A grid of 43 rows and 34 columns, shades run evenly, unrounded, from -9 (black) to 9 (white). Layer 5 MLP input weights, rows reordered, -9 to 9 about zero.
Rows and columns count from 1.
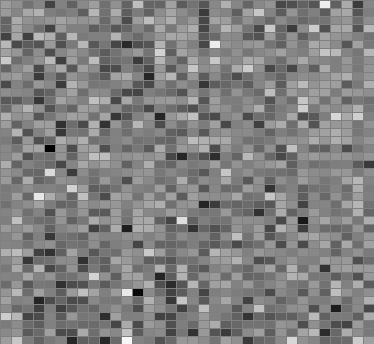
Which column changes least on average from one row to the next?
22
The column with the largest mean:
2
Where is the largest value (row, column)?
43, 12
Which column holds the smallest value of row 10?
14
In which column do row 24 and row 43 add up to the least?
10
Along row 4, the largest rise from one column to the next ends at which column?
25
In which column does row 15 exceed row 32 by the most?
31
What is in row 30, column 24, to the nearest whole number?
2
